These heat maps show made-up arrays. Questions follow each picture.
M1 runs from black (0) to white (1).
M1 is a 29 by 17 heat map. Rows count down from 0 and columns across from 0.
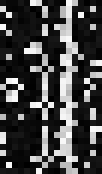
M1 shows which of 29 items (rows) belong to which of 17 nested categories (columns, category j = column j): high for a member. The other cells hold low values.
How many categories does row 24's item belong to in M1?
3
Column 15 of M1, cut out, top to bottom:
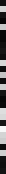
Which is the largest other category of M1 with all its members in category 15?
0
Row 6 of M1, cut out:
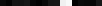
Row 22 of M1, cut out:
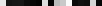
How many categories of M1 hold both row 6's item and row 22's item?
2
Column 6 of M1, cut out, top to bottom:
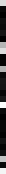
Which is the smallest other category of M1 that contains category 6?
12
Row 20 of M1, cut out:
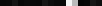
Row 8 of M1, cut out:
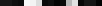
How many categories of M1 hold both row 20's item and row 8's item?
2
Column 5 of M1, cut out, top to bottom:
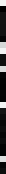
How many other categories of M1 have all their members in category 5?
2
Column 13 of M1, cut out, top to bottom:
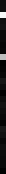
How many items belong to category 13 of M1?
2
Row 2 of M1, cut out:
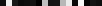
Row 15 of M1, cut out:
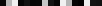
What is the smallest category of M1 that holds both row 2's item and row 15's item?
1
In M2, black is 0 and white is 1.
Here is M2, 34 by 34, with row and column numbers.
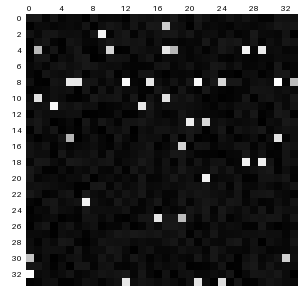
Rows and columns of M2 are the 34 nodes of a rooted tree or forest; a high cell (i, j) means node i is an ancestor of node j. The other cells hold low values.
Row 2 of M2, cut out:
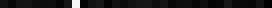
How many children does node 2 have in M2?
1
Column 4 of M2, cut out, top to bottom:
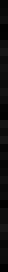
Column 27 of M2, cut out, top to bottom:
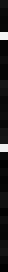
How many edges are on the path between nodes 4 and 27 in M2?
2
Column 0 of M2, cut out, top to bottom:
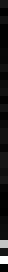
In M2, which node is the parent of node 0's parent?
30
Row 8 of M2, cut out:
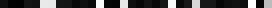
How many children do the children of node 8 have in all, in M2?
5
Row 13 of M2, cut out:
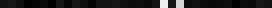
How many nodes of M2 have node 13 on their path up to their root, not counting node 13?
2
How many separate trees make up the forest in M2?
10
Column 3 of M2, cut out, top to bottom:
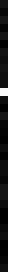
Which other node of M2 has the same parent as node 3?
14
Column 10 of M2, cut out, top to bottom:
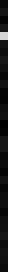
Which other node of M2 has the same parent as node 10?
18
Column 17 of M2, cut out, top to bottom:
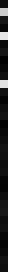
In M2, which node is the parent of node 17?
1
